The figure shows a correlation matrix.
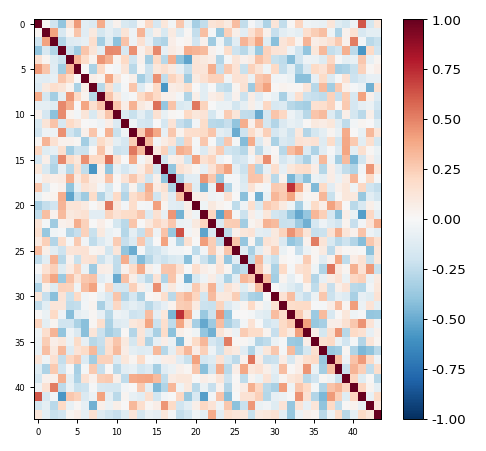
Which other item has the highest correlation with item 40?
2
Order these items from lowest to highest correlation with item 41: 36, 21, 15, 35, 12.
21, 36, 35, 15, 12
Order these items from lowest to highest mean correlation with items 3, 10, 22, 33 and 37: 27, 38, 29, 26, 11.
26, 11, 38, 29, 27
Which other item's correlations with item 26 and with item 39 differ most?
13
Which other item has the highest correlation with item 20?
9
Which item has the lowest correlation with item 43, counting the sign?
32
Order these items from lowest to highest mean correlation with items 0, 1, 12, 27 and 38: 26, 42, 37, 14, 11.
26, 11, 42, 14, 37
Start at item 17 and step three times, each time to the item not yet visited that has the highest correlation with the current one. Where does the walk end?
35
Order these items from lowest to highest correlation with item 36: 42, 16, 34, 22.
42, 16, 34, 22
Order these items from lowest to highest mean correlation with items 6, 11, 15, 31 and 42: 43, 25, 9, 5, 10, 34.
25, 34, 43, 5, 10, 9
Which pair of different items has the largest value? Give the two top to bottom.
18, 32
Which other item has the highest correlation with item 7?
29
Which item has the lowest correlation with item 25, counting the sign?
12
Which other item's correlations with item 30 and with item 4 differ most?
19
